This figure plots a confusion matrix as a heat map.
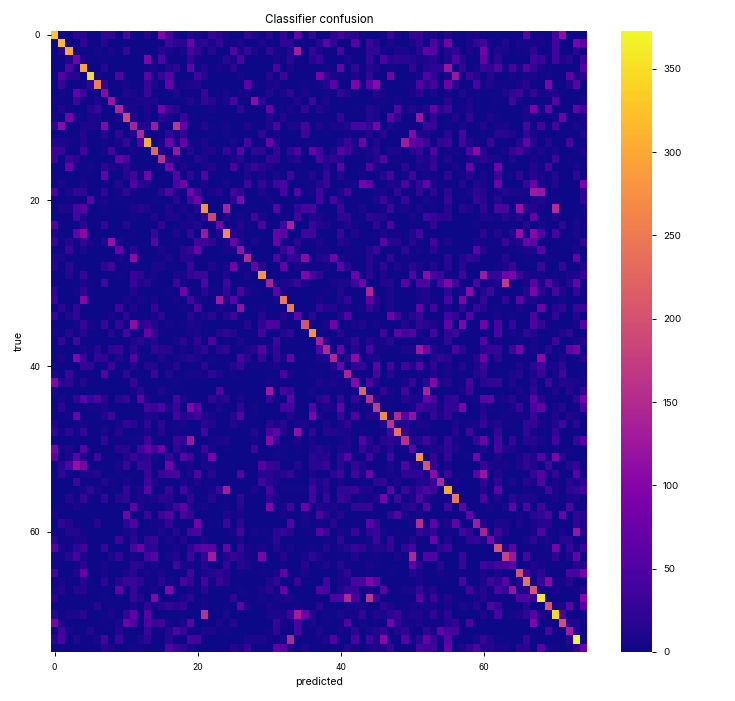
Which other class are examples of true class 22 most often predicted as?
67
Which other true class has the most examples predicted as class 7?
11
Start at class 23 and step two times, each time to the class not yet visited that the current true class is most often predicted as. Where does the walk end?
26
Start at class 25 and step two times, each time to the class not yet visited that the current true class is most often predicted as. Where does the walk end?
28
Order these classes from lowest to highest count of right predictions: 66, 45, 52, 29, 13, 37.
37, 45, 52, 66, 29, 13
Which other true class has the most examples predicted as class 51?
59
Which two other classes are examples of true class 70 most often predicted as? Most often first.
21, 34
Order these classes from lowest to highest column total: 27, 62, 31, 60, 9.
27, 9, 31, 62, 60
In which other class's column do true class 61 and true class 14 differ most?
17
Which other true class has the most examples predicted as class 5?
20
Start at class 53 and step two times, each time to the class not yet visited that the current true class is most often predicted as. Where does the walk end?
73
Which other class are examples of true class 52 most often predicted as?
3
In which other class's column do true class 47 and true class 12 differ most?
50
